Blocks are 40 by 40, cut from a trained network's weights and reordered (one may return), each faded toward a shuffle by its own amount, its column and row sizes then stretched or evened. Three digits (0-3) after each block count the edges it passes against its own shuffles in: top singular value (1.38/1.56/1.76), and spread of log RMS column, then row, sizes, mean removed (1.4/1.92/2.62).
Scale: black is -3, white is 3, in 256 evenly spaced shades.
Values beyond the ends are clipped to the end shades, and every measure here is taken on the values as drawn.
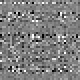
1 2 3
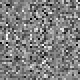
2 2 0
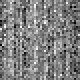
3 2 0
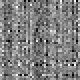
3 1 2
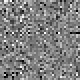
0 2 1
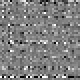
3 1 3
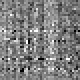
3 0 2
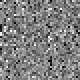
0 2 1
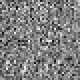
1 0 1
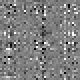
0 3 2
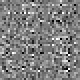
2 2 2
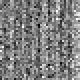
3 1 0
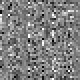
0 3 0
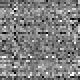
2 2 1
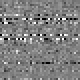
1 0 3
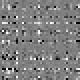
2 3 3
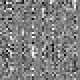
1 3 1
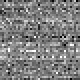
2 1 2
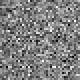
1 0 1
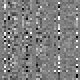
3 3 1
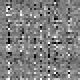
1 3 0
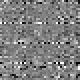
3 1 3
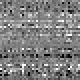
3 2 3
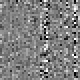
1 3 0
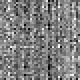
3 2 1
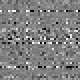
1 1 3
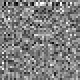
3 1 1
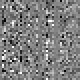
0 3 1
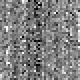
2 2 0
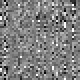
2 3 0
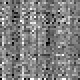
3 2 2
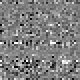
0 1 3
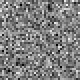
1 0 0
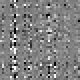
1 3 2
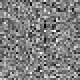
3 2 0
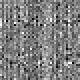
3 1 2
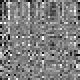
3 3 2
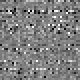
0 0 3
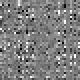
1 3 1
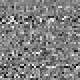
1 0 3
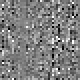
0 3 1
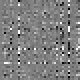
1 3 2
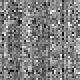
2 1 1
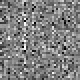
0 2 0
